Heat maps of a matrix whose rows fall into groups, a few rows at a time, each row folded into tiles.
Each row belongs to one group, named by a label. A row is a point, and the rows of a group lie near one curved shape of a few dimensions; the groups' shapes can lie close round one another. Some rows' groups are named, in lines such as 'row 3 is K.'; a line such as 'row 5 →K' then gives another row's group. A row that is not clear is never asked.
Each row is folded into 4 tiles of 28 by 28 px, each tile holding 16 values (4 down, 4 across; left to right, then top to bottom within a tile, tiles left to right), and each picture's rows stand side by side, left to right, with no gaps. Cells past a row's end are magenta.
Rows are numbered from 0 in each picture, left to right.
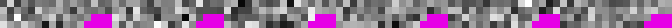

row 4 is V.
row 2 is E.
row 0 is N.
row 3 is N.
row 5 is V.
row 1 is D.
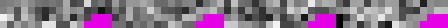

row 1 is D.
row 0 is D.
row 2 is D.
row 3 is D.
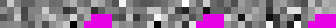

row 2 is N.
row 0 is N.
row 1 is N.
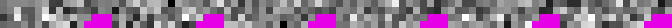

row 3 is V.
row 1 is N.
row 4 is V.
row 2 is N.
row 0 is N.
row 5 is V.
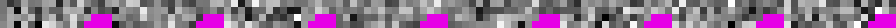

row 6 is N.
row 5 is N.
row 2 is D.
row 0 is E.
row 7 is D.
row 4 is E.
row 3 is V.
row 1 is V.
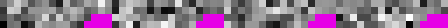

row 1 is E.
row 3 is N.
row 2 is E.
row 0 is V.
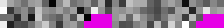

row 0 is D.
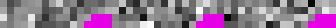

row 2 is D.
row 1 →E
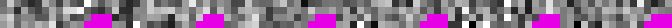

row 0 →D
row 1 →E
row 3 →E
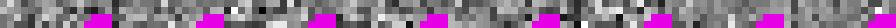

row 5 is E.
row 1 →D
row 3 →N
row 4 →N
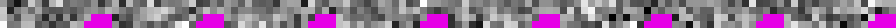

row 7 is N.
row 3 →D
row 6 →E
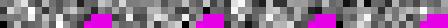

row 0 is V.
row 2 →V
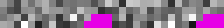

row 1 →N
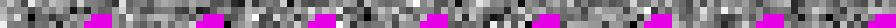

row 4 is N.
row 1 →V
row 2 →V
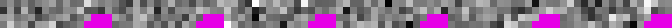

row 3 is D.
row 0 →D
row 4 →D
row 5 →E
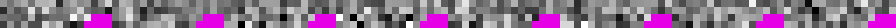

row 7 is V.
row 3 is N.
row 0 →N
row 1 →E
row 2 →E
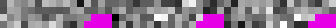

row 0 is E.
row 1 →V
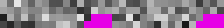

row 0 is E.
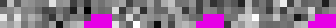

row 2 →V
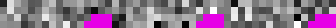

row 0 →V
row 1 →D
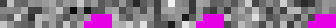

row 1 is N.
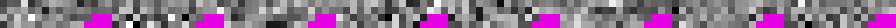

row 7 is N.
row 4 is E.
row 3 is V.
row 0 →V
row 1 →N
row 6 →D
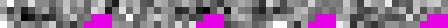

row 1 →V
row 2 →E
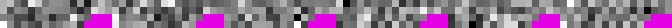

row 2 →N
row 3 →V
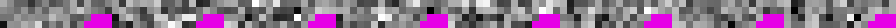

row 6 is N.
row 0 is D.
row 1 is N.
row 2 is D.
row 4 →V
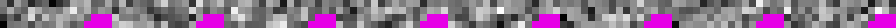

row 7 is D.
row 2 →E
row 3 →E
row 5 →E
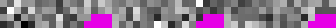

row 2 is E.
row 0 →N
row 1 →D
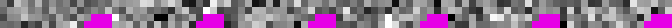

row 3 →E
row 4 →E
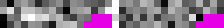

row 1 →D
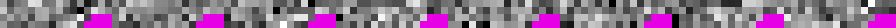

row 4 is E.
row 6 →V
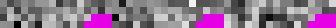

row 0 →E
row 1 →E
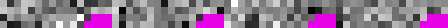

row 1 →D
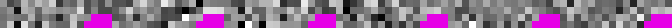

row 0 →E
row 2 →E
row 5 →N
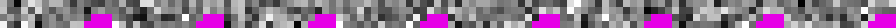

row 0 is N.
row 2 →N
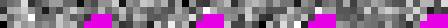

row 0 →V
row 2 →N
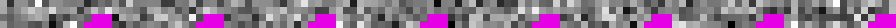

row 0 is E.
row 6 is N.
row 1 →E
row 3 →N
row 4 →V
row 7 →D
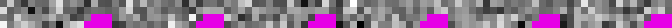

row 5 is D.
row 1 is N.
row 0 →N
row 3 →N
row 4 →E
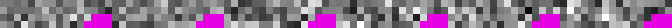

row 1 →D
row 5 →V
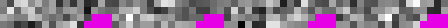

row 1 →V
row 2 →E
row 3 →V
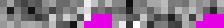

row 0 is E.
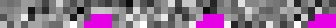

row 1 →V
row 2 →D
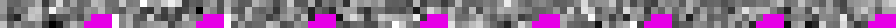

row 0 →E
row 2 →D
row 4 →N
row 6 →V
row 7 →N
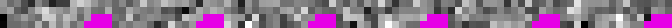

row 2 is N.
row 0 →V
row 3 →E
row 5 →E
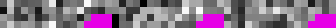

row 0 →D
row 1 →V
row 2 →E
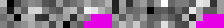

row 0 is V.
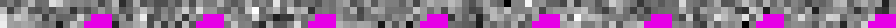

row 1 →V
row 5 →V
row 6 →N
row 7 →V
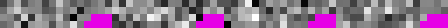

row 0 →N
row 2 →V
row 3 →E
